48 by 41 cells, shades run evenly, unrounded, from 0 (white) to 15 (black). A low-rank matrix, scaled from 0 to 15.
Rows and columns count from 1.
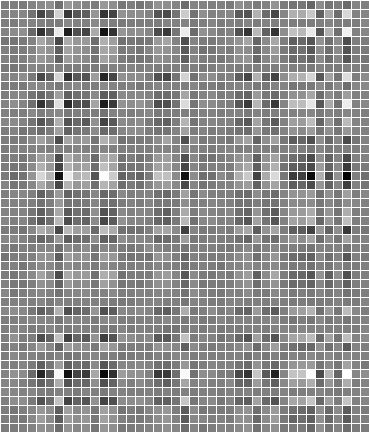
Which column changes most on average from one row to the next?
39
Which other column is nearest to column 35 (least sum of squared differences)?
21
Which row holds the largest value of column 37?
20
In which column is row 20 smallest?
12
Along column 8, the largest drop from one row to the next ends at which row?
5
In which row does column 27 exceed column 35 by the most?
42
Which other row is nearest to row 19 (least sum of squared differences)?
26
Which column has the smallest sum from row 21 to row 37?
10
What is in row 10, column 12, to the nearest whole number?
7
